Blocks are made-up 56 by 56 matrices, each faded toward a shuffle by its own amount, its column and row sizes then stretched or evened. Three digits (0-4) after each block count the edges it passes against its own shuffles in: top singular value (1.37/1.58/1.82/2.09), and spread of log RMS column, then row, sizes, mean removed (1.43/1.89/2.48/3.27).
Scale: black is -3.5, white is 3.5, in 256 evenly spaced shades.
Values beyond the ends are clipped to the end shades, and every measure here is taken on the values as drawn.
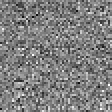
3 2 0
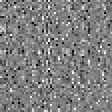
4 2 0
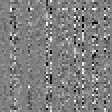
3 4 1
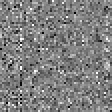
2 2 0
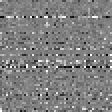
3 1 4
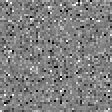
1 1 1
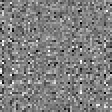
3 3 1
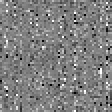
1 3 0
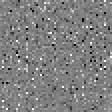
0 2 0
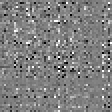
1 3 3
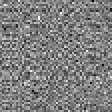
4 0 0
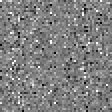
0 2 0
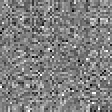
4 0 0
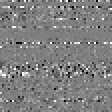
1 0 4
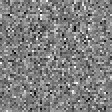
1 1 0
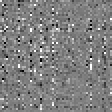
0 3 2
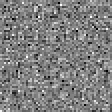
3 0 0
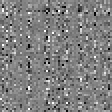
1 4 1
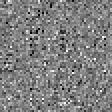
2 1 0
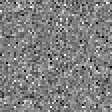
0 1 1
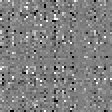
1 3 3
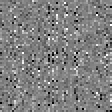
2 3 0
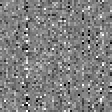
2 3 0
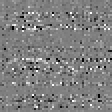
2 1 4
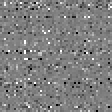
0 1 3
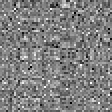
4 0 0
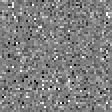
1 0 2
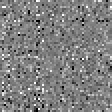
0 2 1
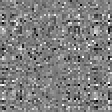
4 2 2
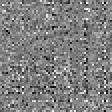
3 2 2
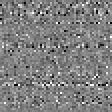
4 0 3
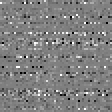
1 0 4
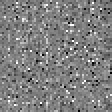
1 1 0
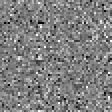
2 1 1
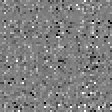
1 1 2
